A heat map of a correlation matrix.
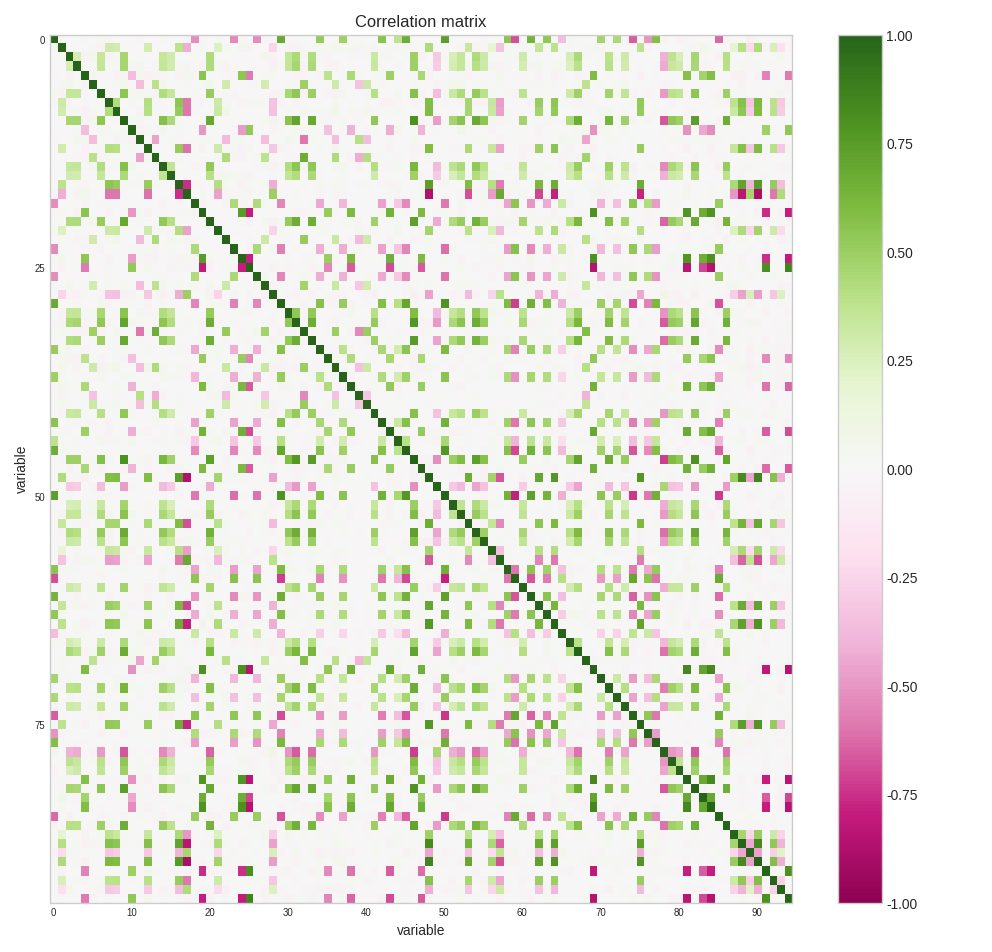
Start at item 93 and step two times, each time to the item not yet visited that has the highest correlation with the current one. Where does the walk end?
57
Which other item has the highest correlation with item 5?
32
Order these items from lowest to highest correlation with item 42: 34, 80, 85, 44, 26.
85, 26, 80, 44, 34
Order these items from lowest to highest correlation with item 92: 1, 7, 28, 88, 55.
28, 55, 1, 7, 88
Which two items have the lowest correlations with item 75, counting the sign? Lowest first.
17, 57
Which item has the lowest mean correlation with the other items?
78
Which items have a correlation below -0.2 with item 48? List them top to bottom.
17, 28, 57, 89, 93
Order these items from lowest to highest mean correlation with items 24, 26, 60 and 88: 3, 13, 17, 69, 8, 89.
17, 89, 13, 3, 8, 69
